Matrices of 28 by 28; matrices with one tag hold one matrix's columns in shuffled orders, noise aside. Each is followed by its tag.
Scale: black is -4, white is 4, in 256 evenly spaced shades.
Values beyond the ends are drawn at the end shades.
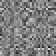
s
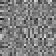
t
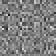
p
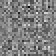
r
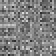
r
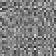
s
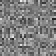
t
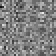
r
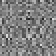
t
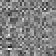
s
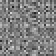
r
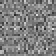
p
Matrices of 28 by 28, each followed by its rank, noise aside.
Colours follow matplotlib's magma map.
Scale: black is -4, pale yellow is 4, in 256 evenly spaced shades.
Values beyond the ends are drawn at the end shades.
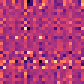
three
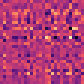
three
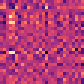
three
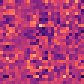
six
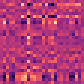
two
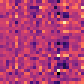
three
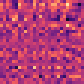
three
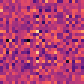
four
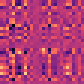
two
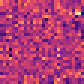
six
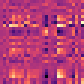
two
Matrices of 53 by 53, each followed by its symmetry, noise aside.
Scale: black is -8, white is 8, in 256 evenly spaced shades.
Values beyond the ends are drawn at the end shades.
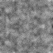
mirrored top to bottom.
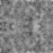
mirrored top to bottom.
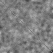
symmetric.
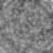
symmetric across the other diagonal.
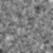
antisymmetric.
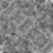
symmetric.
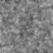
same after a half turn.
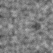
mirrored top to bottom.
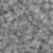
symmetric across the other diagonal.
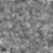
no symmetry.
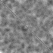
symmetric across the other diagonal.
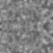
mirrored top to bottom.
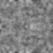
mirrored top to bottom.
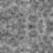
mirrored top to bottom.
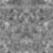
mirrored left to right.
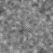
symmetric across the other diagonal.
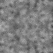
mirrored top to bottom.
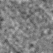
antisymmetric.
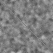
no symmetry.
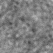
symmetric across the other diagonal.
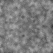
mirrored top to bottom.
